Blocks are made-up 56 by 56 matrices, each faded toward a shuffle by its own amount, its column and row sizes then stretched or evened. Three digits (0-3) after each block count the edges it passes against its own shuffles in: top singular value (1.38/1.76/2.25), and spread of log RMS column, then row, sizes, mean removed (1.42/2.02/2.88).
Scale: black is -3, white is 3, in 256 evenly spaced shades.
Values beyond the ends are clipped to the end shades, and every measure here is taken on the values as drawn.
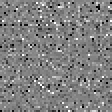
1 0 2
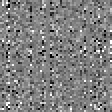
0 3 1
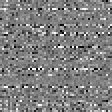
2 0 3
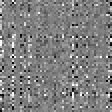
2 3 2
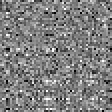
2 1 2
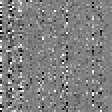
2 3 0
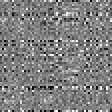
3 2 3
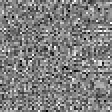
2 0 0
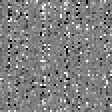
1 3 0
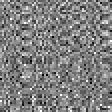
3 0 0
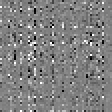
1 3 2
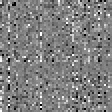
1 3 1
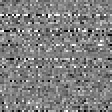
1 0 3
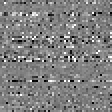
2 1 3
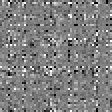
1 3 3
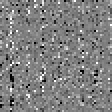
0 3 1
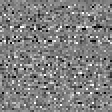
0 0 3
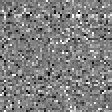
2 0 1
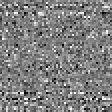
2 1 2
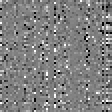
2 3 0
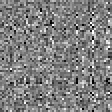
2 2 1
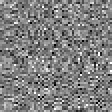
3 1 0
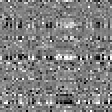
3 1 3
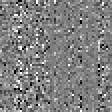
0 3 0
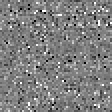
1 1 0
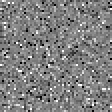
0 0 0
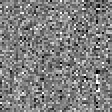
1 2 0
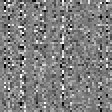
1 3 1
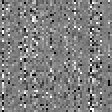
2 3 0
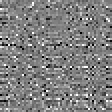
3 1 2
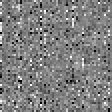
0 3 0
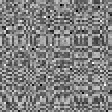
3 0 0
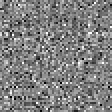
2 0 1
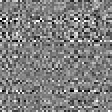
3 1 3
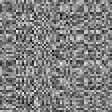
3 2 0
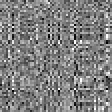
3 2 1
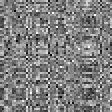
3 2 0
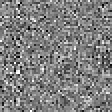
2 1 0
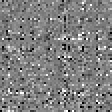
1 2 2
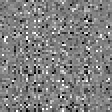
2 2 1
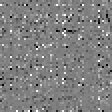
0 2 2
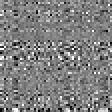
3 1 3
